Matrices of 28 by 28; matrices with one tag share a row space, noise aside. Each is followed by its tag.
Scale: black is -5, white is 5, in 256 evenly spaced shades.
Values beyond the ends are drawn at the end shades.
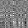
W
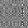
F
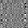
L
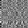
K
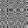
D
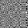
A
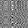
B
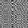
B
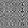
F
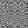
D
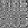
A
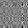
F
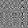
F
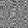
W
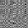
W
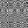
D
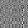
F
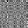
D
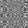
L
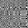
A
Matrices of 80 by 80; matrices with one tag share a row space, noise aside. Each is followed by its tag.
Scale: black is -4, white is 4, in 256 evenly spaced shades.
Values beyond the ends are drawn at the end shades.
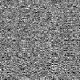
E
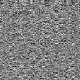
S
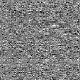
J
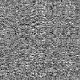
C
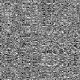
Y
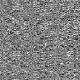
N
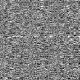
N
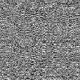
C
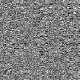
N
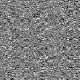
N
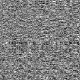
J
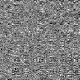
N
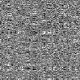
Y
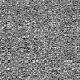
E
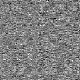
J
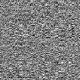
S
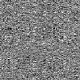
Y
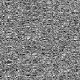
Y
